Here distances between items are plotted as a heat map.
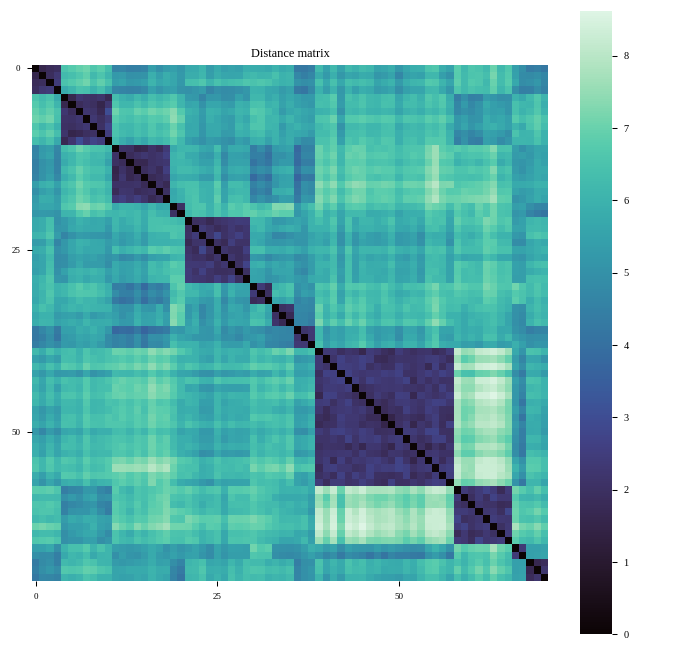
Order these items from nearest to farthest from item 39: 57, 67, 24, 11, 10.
57, 67, 24, 10, 11
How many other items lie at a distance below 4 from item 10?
6
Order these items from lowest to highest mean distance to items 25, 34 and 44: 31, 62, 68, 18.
68, 31, 18, 62
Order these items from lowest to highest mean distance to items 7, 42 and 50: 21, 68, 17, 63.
21, 68, 17, 63
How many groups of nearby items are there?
12
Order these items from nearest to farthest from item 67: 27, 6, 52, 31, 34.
52, 34, 27, 6, 31
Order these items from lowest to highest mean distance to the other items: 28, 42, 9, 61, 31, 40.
42, 40, 28, 9, 31, 61
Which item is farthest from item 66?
63
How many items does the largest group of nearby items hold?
19
